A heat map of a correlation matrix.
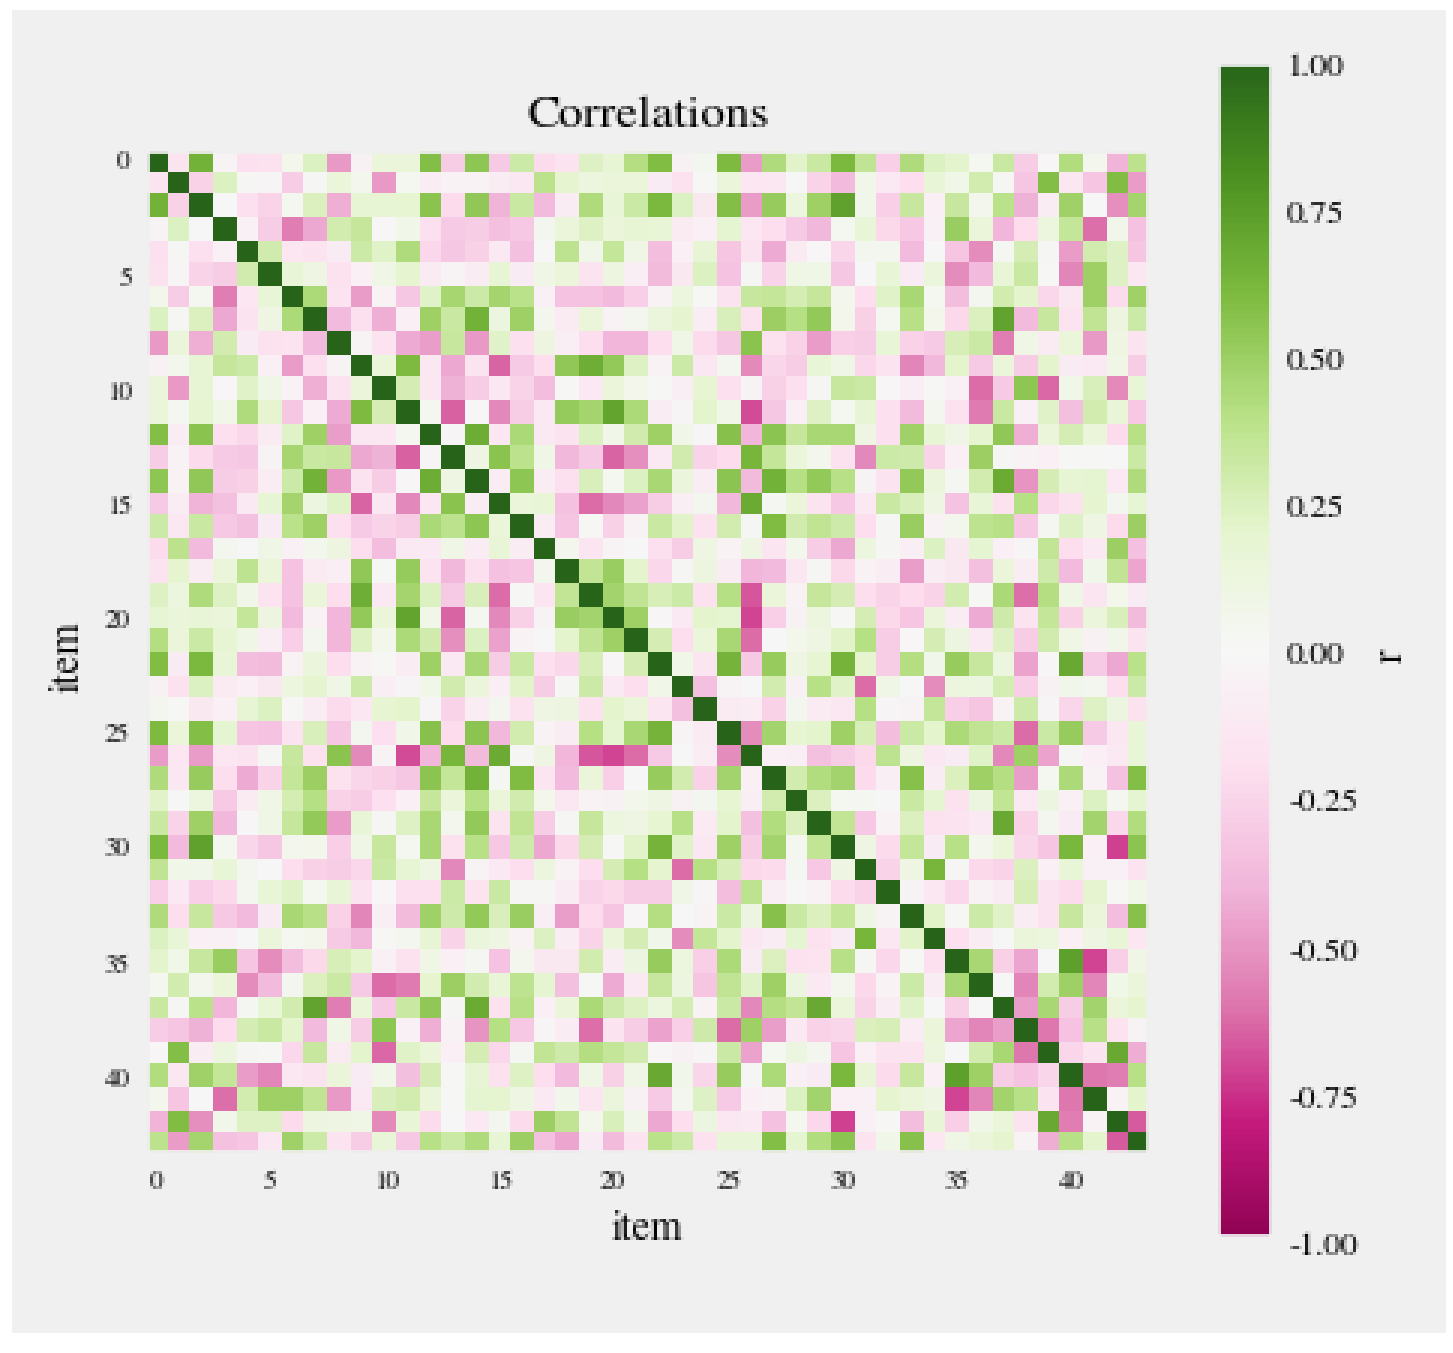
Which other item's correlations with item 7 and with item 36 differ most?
41
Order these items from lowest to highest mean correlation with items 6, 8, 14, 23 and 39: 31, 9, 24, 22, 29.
31, 24, 9, 22, 29
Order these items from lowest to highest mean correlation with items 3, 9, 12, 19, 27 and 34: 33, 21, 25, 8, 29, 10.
8, 10, 33, 29, 21, 25
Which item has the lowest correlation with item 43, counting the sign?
42
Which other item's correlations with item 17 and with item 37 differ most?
29
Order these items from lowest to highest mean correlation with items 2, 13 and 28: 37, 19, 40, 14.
19, 40, 37, 14
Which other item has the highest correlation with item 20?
11
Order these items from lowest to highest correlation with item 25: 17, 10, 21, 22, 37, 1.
10, 17, 1, 37, 21, 22
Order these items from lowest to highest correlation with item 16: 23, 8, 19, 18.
18, 8, 19, 23
